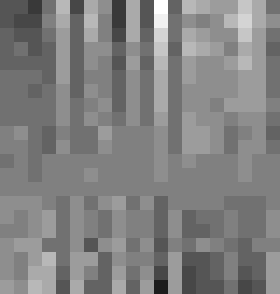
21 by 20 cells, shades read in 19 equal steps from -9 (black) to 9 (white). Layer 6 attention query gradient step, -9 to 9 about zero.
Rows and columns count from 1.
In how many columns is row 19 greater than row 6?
10
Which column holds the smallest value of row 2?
9
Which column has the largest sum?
12
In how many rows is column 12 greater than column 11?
13
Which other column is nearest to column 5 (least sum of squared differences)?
19
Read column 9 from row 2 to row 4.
-5 -4 -2
